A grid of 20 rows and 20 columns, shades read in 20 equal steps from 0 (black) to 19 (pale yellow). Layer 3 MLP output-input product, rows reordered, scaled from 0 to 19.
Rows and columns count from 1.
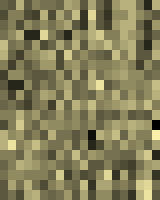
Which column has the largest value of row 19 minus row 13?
20
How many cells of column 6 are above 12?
4
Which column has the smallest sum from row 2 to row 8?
19
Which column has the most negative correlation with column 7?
8
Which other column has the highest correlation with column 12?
10
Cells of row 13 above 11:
7
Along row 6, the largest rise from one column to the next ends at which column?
9
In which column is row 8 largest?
12
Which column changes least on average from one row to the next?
17
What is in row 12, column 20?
14
